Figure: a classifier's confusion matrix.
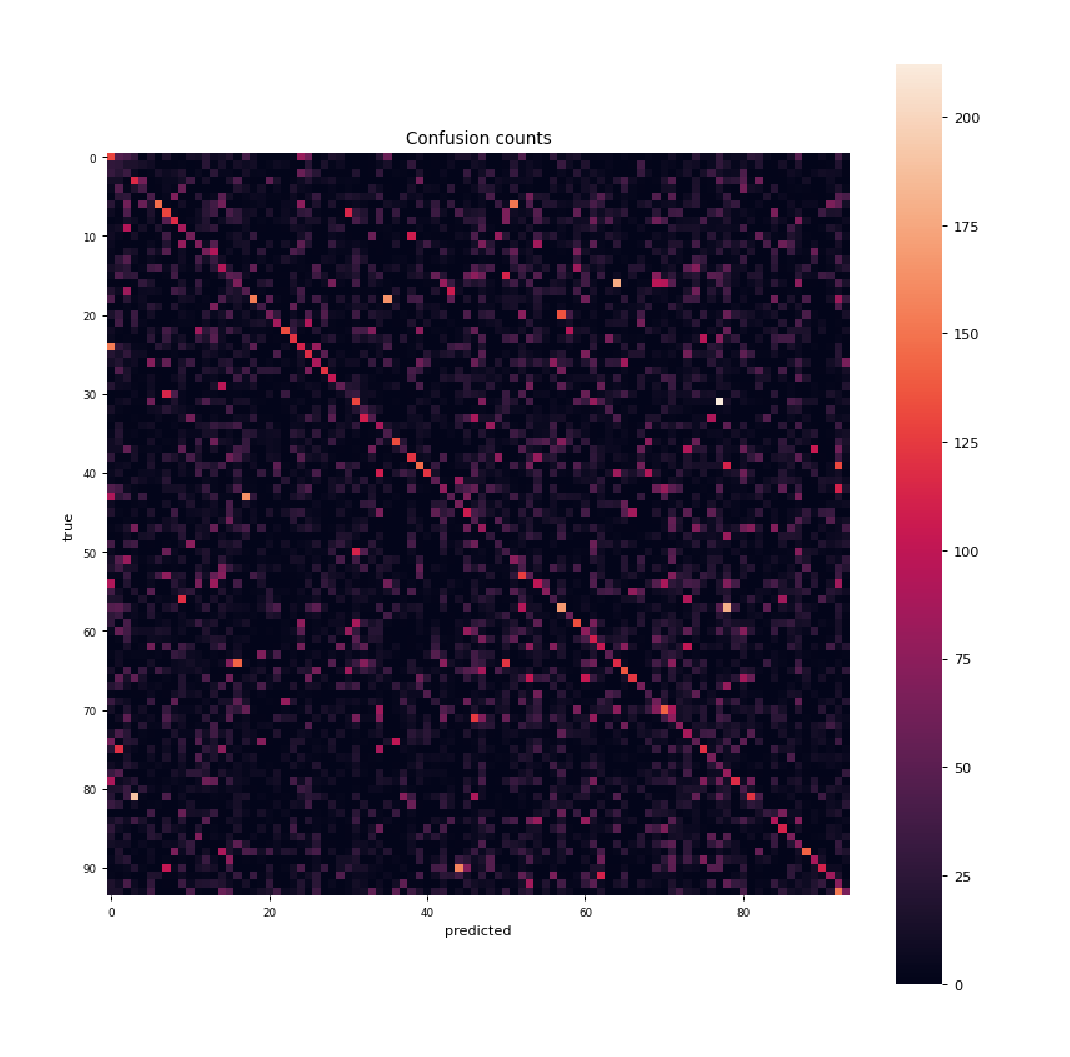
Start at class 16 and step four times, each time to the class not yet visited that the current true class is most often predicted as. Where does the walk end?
77
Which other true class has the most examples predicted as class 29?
62
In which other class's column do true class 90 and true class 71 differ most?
44
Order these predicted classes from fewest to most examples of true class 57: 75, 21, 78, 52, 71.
71, 75, 21, 52, 78
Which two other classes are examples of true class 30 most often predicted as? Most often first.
7, 60
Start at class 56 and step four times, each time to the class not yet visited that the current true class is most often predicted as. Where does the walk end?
0
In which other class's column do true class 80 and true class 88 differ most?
14
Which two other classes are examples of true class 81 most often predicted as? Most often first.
3, 46
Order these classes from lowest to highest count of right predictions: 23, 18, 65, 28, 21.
21, 28, 23, 65, 18
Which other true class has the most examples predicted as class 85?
56
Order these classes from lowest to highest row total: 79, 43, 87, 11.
87, 43, 11, 79
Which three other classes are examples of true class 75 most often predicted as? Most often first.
1, 34, 14
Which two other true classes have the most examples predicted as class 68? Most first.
40, 36
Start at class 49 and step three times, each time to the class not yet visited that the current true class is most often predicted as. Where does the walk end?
54
